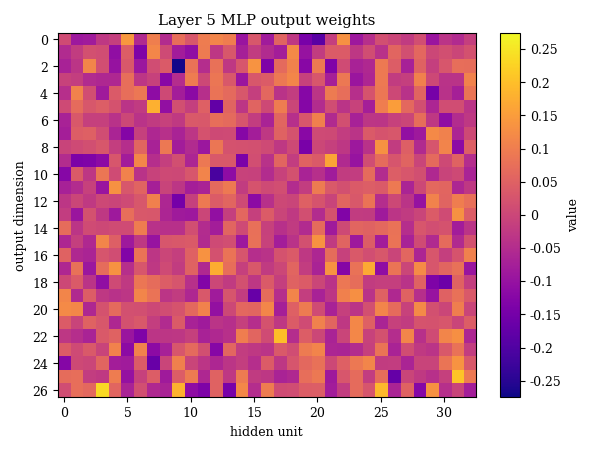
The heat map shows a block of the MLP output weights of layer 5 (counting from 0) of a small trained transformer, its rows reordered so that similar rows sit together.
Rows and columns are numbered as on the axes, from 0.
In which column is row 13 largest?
31
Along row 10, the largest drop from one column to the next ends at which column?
12
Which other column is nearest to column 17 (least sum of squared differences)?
27
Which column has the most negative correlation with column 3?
13
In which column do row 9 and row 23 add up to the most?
6
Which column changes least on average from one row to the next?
18
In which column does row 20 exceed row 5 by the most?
19
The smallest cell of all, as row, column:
2, 9
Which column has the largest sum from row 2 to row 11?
25
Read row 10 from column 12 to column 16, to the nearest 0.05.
-0.2 -0.1 0 0 -0.05
